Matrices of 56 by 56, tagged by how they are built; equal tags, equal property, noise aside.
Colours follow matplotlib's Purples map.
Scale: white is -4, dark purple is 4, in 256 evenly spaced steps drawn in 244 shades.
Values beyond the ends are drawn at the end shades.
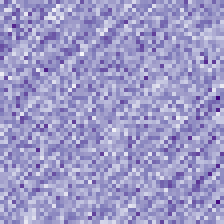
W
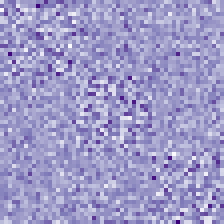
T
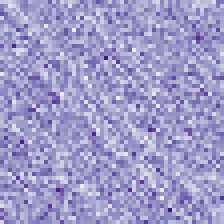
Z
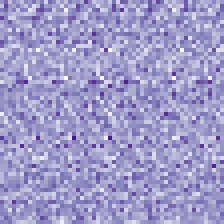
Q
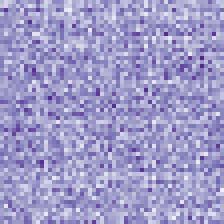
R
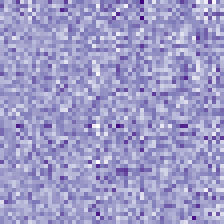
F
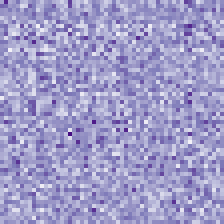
F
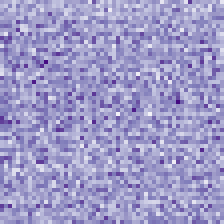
R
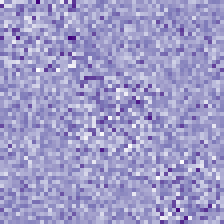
T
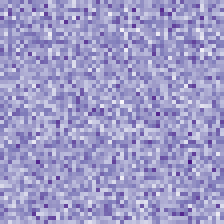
Q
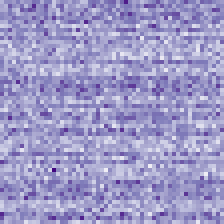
R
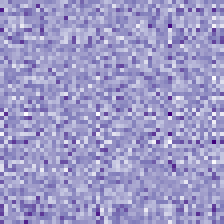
F
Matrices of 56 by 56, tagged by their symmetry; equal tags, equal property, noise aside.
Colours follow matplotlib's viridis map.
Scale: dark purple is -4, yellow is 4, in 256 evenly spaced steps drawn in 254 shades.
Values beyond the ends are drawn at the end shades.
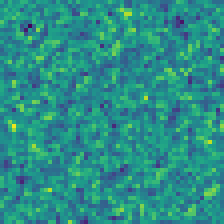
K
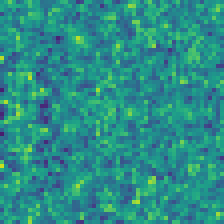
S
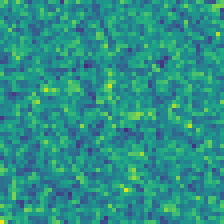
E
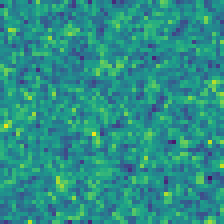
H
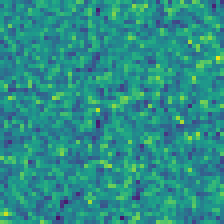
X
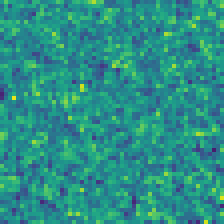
X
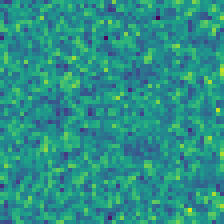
S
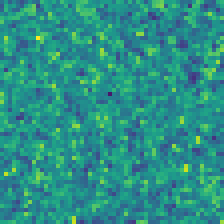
H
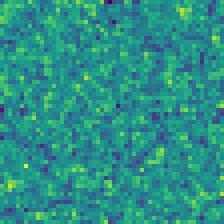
K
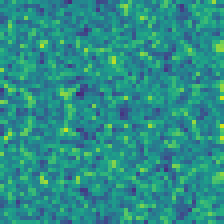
S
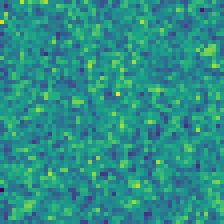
H
